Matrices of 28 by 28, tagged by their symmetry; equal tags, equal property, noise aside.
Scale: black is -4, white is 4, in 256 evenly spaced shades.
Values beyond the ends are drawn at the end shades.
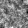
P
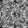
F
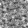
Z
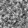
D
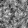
F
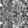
F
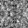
F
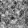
P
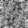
Z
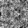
F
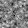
Z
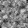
Z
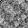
D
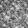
D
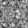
F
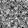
P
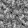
Z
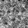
P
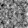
F
